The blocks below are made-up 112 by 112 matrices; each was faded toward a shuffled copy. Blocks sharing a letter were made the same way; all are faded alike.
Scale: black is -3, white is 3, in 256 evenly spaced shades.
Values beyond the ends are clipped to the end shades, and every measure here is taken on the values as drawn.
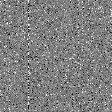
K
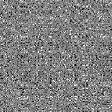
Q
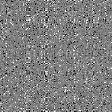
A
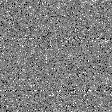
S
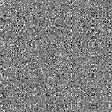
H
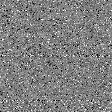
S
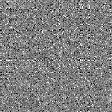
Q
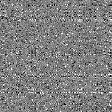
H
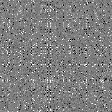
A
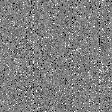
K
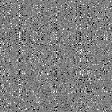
A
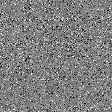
S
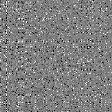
A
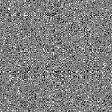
H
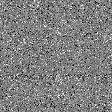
S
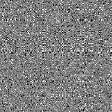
H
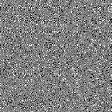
H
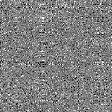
H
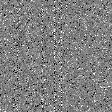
K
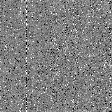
K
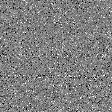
S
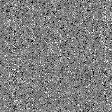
K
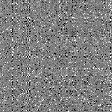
A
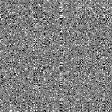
H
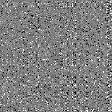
A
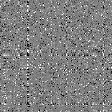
A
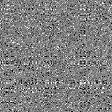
Q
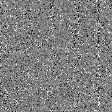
K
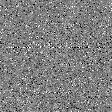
S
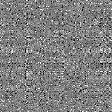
H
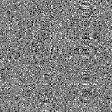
H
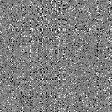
A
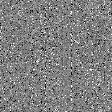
K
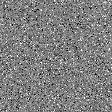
S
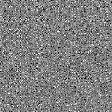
Q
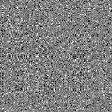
H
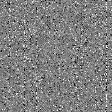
K
